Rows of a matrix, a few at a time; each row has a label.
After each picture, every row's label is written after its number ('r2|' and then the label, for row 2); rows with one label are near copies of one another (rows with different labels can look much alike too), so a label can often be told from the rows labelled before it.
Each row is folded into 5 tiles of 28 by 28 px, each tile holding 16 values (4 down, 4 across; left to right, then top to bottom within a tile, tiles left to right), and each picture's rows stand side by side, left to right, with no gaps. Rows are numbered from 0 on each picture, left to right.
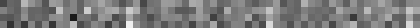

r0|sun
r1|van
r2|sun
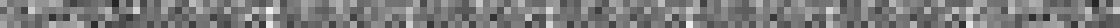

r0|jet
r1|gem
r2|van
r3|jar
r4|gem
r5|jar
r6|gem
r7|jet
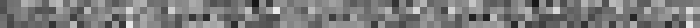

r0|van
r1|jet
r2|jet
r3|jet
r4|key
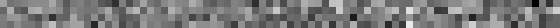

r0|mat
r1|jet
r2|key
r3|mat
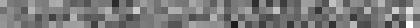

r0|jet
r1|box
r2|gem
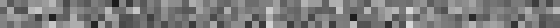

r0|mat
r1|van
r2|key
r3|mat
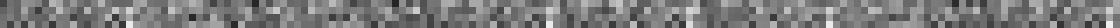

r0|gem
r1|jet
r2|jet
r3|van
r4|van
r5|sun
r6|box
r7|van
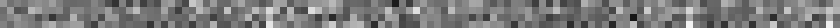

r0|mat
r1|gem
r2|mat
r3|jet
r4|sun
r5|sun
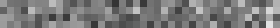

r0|jet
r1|gem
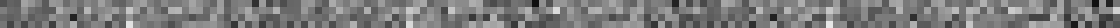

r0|sun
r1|box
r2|gem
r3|jet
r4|box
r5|sun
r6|key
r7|box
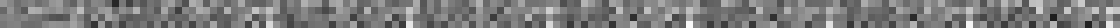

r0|box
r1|gem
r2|van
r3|jar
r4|sun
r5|sun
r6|sun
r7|key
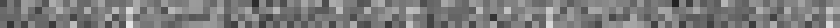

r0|gem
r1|box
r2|key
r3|sun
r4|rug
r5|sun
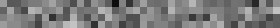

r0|rug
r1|jet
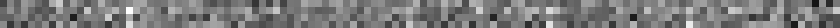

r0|jar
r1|jet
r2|van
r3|key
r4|sun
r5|box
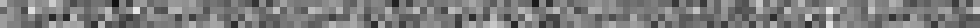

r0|jet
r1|mat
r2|box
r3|rug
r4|mat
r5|jar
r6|jet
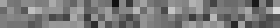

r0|box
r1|jet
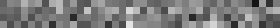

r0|key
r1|rug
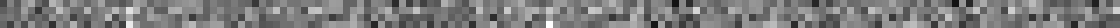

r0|gem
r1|mat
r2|box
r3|sun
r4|box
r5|rug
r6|rug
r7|jet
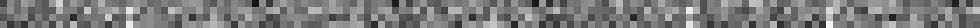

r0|jar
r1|rug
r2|box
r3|rug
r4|jar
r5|van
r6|mat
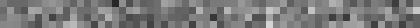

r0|rug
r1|sun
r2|jet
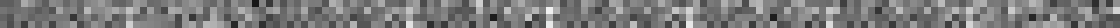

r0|sun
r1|rug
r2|gem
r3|jar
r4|gem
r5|key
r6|gem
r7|jet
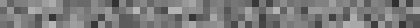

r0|mat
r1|mat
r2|rug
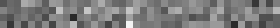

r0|sun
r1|box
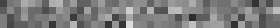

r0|van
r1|mat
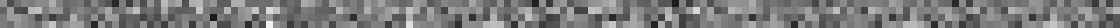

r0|mat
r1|key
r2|sun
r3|rug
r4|mat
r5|mat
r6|rug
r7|rug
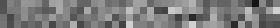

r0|van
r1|mat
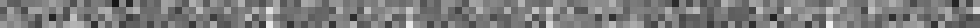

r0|rug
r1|gem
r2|sun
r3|gem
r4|mat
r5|sun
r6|jet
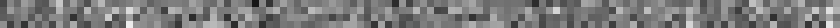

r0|jar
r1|rug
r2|box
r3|mat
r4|sun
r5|gem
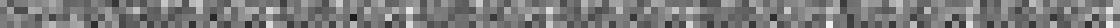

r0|mat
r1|key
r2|jar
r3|jar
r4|key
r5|sun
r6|van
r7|gem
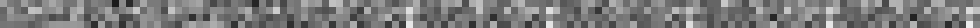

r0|box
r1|jet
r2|van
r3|key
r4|gem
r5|sun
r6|key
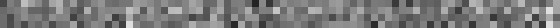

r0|van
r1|box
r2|box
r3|gem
